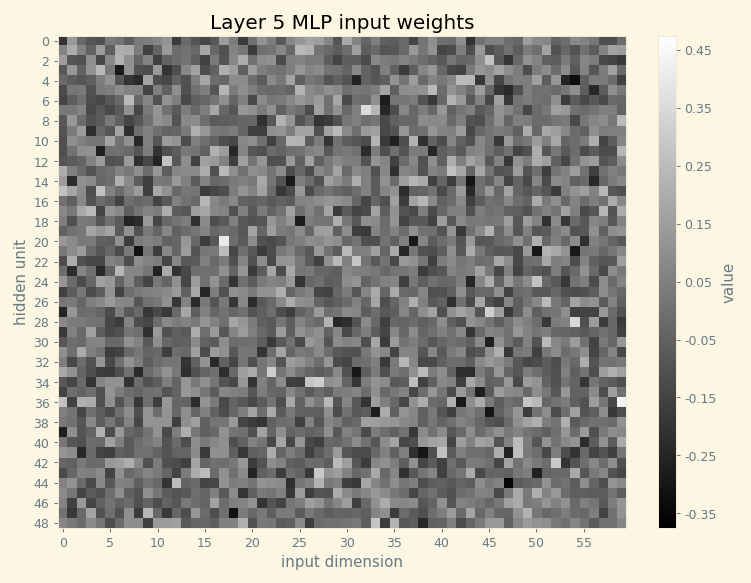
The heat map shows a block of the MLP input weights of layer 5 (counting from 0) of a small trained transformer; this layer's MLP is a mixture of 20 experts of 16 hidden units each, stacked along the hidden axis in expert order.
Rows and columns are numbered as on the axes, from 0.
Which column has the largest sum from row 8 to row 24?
59
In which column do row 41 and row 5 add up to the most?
17
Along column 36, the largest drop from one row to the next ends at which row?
15
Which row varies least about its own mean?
35
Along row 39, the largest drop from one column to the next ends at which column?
5
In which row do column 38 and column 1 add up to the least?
23
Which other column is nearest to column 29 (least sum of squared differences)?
52
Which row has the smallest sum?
41
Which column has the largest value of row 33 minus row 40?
22
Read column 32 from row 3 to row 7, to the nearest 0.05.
-0.05 -0.05 0 0 0.35
